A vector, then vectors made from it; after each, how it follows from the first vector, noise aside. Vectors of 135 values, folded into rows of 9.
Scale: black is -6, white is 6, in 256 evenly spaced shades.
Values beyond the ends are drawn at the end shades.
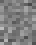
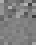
reversed, negated, partly zeroed.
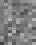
wrapped around.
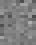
reversed, negated, partly zeroed.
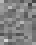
reversed, negated.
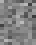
reversed, negated.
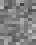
wrapped around.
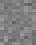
shrunk.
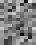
wrapped around, negated, scaled up.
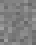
shrunk.
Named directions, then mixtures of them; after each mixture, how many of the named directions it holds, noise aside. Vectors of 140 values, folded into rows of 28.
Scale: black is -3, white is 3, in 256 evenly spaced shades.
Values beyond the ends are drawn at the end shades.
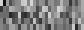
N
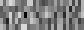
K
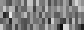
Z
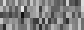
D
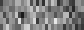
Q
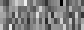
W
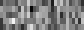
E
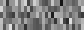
two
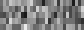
four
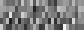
two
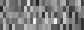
three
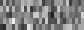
two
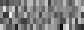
one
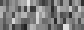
three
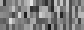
three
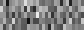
four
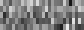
two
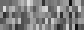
four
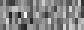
one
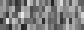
four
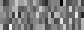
one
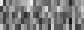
three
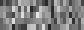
two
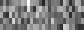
four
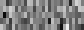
one
